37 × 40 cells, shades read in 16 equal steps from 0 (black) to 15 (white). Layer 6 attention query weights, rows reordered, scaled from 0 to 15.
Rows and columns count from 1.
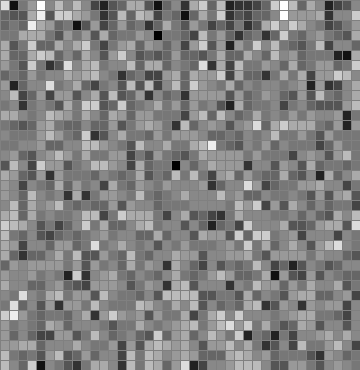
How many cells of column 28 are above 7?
19
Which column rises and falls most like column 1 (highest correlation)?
15
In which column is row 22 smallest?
25
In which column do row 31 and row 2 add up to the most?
32
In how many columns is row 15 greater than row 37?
15
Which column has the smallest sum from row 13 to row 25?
3
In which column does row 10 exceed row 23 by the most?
24
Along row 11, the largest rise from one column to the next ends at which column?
27
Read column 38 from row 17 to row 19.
7 6 8
